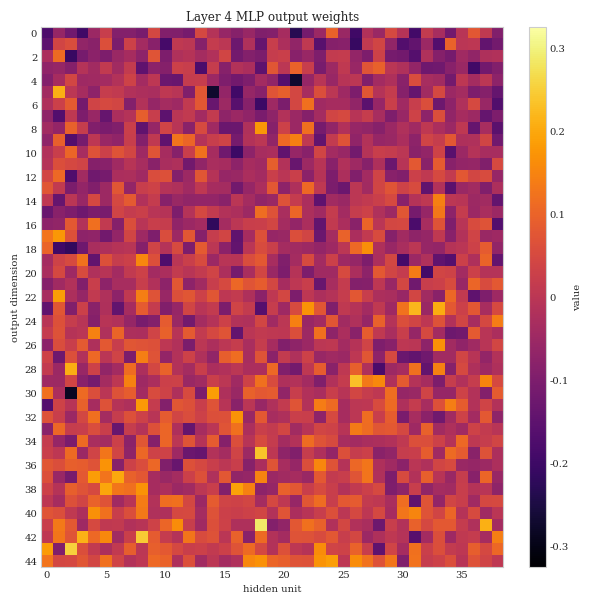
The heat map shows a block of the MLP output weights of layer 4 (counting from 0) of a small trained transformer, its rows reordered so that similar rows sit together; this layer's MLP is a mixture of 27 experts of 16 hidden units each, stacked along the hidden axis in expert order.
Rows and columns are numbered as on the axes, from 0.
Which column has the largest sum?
8
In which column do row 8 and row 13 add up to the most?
22
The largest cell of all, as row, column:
41, 18
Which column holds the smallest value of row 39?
31
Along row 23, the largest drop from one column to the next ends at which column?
32
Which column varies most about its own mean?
2
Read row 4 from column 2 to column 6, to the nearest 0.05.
0.05 -0.05 -0.05 -0.05 0
